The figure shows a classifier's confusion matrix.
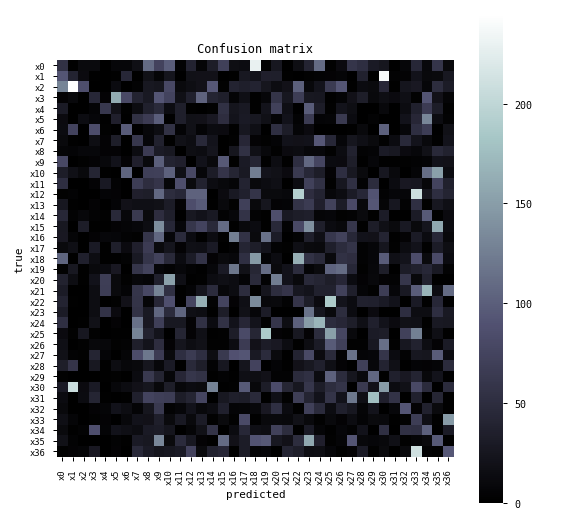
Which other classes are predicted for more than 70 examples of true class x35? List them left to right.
x9, x15, x18, x19, x23, x27
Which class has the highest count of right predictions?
x24
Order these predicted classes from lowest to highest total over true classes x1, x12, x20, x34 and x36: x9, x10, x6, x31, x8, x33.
x31, x6, x8, x9, x10, x33
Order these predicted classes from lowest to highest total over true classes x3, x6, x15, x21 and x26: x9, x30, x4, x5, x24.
x4, x24, x5, x30, x9
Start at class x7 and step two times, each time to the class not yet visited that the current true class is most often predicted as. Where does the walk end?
x23
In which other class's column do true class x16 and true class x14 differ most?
x19
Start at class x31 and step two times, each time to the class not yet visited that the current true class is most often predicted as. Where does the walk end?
x25
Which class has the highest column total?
x9
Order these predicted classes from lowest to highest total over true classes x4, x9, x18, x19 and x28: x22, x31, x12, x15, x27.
x31, x12, x27, x15, x22
